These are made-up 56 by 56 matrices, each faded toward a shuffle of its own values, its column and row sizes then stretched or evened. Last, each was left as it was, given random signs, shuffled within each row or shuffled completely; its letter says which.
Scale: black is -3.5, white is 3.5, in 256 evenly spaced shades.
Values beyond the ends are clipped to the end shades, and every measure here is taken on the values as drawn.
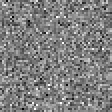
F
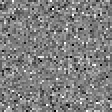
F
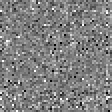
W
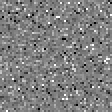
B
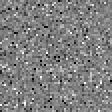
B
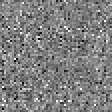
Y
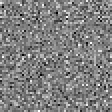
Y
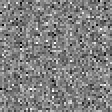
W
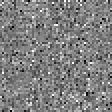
Y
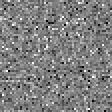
F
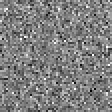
B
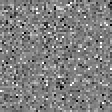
Y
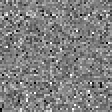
Y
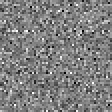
F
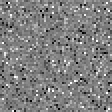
B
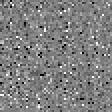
Y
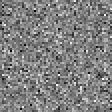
W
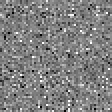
W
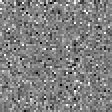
W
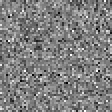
Y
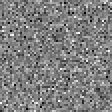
B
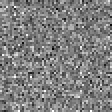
Y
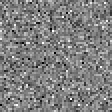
F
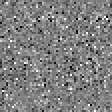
F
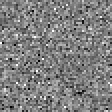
B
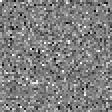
F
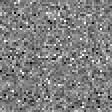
F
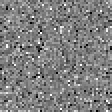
W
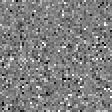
W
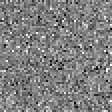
F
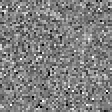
B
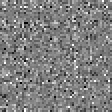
Y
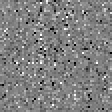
Y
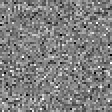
F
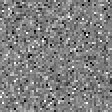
B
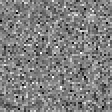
B
